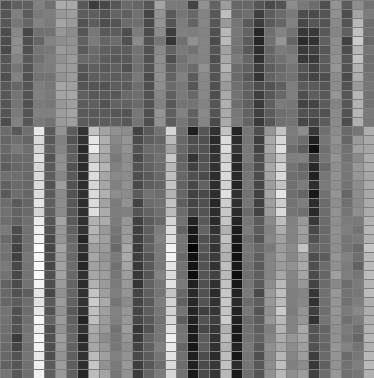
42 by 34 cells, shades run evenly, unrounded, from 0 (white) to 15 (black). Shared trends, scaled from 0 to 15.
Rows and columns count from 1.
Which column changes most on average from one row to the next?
28
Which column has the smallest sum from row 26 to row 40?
4
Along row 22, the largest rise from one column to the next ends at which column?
22
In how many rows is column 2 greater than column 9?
28
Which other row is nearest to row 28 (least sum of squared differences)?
30
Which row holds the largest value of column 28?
5
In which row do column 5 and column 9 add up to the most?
1
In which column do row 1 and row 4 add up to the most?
24
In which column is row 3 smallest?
33
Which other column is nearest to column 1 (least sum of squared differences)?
3
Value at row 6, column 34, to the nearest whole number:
8
